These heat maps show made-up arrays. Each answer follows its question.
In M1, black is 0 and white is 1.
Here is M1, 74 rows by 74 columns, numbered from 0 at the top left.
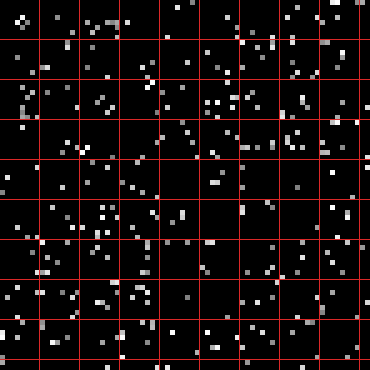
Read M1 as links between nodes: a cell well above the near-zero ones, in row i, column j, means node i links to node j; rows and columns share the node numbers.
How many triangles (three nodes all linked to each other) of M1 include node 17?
0
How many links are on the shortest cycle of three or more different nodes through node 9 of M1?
4
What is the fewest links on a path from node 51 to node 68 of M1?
2
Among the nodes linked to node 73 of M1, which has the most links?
node 21
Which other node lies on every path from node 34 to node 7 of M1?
node 66
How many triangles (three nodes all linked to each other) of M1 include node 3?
1
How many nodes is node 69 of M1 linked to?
4
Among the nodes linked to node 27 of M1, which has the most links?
node 47
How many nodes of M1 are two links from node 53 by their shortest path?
9
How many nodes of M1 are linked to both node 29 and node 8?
3
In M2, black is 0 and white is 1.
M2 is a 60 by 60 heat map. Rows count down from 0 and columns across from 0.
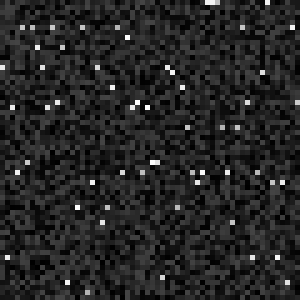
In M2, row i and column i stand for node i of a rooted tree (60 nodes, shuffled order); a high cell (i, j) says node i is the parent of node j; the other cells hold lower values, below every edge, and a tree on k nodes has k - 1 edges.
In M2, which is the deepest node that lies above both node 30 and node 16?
32
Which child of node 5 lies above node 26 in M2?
58
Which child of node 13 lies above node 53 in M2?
0
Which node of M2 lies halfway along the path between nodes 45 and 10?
55
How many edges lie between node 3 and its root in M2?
2
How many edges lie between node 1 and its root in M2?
3
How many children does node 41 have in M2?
3
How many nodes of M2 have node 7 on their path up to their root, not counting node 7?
10
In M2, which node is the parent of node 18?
36
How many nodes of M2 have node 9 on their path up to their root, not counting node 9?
12
